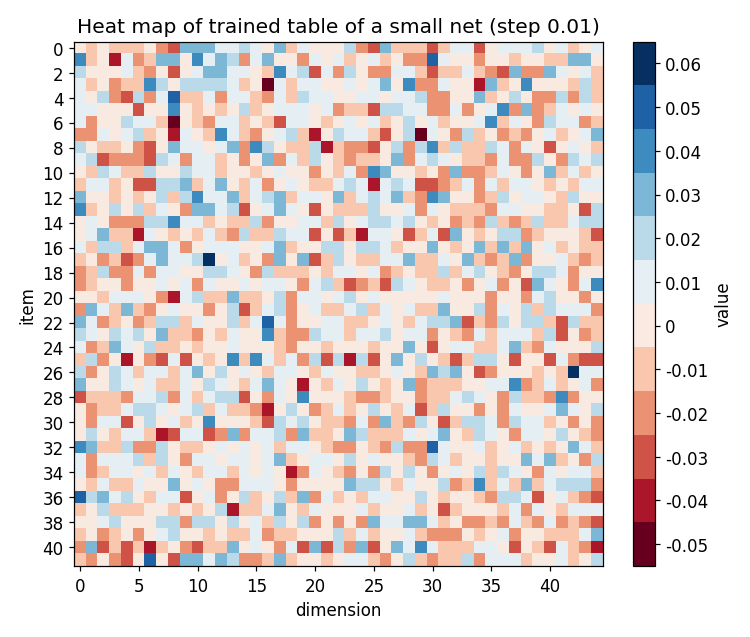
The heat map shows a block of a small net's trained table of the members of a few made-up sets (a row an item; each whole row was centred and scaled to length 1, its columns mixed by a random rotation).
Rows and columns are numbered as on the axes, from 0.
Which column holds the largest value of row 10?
25
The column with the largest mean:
17
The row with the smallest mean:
40
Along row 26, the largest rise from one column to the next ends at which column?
42
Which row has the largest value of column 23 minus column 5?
11
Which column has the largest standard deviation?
8
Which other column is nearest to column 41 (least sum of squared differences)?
33
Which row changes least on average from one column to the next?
39
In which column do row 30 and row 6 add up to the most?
35
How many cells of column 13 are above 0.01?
13
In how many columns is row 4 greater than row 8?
21
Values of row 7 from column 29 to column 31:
-0.05 0.01 0
